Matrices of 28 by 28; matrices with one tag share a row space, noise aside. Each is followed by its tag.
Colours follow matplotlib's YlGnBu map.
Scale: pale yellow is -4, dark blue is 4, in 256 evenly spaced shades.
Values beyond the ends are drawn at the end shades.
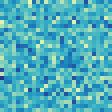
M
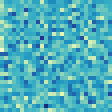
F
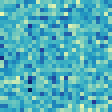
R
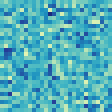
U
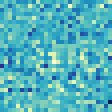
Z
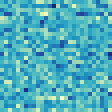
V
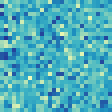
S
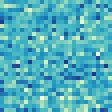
R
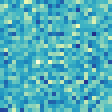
F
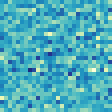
Z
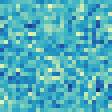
Z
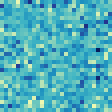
R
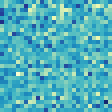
M
